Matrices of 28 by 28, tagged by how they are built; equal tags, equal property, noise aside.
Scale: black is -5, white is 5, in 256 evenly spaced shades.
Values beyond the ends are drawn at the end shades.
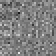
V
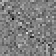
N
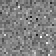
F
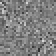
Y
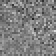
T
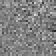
T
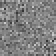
Y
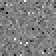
F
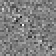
N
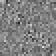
N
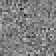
Y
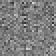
V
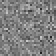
V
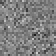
Y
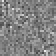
Y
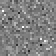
F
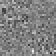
Y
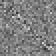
N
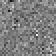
Y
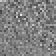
T
